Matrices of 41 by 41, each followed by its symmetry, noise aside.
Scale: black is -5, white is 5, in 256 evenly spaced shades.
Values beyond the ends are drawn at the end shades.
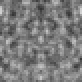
mirrored left to right.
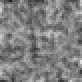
antisymmetric.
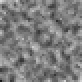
symmetric across the other diagonal.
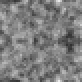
mirrored top to bottom.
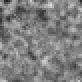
no symmetry.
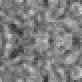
mirrored top to bottom.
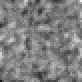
antisymmetric.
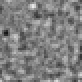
antisymmetric.
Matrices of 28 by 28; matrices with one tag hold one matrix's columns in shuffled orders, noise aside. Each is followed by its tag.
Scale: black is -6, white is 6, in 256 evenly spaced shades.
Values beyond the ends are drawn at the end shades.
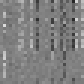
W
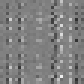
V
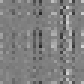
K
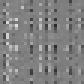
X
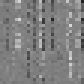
W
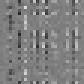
K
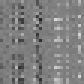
V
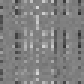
K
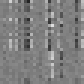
W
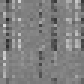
W
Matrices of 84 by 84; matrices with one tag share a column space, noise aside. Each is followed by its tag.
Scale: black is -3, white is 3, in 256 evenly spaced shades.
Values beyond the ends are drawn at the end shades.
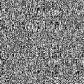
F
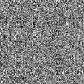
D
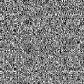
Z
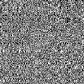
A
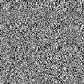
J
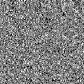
A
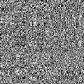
D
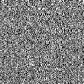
Z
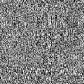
D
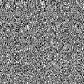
J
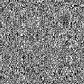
D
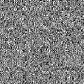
Z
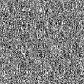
F
